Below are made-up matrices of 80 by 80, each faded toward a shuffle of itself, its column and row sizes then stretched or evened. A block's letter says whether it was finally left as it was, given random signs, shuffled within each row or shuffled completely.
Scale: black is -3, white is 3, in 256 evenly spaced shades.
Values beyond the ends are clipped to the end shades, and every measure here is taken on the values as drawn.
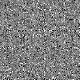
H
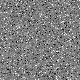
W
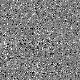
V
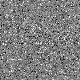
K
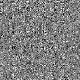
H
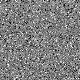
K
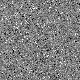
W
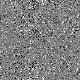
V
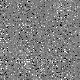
H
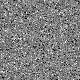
W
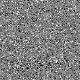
V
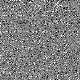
H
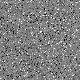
W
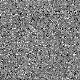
K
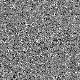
K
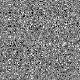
H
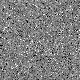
W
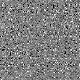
H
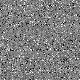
K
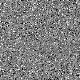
K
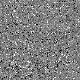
V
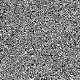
V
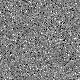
W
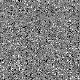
V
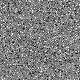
W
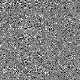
H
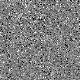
V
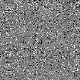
H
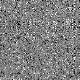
H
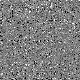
V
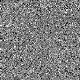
V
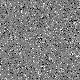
W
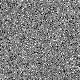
W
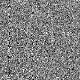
V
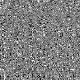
H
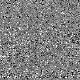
V
